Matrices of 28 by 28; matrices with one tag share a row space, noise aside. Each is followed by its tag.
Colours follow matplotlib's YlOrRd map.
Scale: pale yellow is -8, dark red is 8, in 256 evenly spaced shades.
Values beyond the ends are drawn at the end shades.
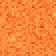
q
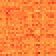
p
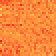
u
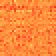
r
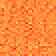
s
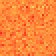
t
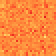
s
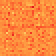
p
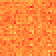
r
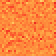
q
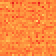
p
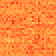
p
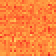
r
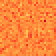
s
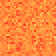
q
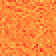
q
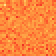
t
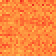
u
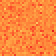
q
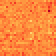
r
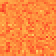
t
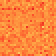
t
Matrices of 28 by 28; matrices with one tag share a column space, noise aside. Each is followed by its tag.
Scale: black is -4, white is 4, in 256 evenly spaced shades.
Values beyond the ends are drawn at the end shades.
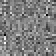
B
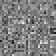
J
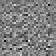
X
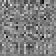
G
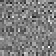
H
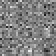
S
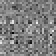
J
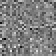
S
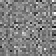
S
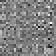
S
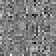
B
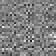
X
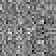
J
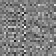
X
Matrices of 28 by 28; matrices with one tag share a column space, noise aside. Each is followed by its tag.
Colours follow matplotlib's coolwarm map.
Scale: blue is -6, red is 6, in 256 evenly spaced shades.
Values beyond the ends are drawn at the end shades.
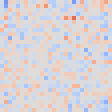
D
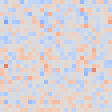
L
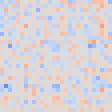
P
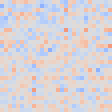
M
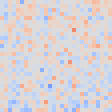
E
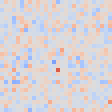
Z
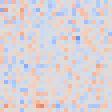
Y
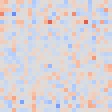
Y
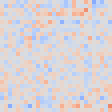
Y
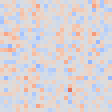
M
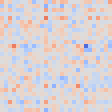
P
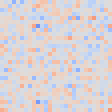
D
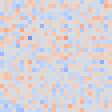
D
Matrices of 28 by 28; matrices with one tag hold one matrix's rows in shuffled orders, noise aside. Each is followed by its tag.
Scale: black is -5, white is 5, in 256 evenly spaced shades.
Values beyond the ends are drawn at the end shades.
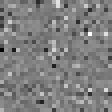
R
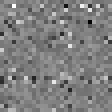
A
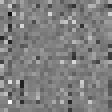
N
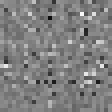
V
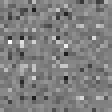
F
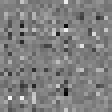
F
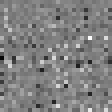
R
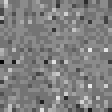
R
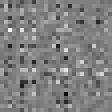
F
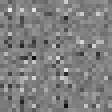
F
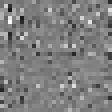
N
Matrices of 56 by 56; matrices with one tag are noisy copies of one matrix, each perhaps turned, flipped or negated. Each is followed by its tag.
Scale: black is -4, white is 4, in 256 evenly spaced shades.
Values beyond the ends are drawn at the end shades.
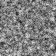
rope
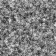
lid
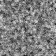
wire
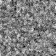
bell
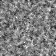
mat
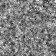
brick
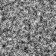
rope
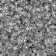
mat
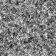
lid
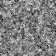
wire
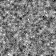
bell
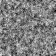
bell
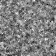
rope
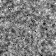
brick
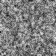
wire
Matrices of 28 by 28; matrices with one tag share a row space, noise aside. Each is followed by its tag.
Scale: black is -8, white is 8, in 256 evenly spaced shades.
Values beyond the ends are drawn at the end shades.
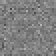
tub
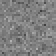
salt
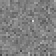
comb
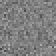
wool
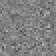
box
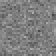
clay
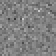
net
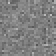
comb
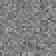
net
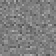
box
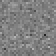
box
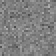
box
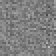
comb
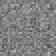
box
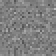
net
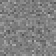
tub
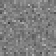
tub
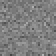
tub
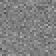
wool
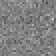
box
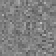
salt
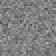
wool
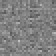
clay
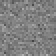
tub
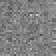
clay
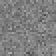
salt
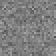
tub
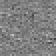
comb
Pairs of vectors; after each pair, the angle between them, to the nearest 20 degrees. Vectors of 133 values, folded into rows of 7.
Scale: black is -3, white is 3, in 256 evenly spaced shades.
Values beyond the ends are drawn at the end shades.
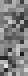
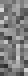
80 degrees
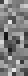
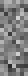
100 degrees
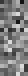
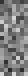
80 degrees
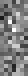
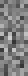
100 degrees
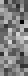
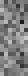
20 degrees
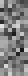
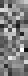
160 degrees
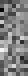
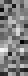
40 degrees
